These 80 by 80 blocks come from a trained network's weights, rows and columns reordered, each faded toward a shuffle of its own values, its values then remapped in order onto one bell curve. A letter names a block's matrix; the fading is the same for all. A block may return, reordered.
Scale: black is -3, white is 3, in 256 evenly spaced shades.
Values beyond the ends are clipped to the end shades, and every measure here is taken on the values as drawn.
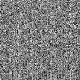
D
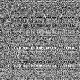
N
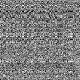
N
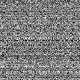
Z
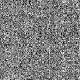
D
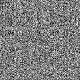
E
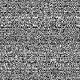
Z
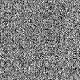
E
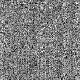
D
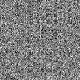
E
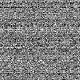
Z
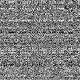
Z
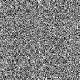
E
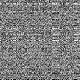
N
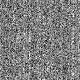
D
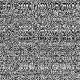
N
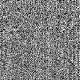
D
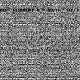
N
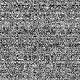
Z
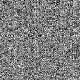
D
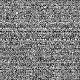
Z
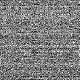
Z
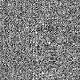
D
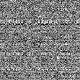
Z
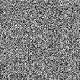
E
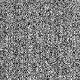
D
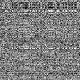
N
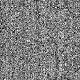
D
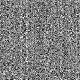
D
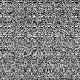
N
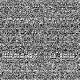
Z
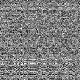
Z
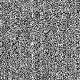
D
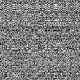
N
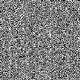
D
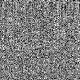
D
